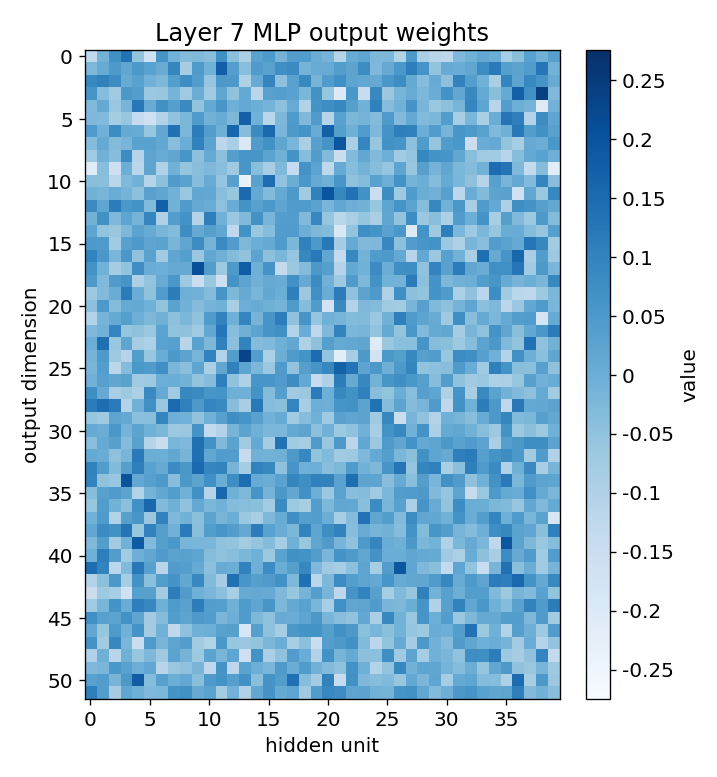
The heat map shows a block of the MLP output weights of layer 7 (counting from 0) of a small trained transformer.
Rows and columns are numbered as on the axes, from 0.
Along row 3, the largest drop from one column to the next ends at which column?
39
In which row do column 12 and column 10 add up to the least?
49
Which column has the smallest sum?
24
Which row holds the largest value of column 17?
50
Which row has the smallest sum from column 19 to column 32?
0
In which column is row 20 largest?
21
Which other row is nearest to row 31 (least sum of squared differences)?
45
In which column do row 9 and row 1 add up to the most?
34
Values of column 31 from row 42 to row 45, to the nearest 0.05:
0 0 0.1 -0.05
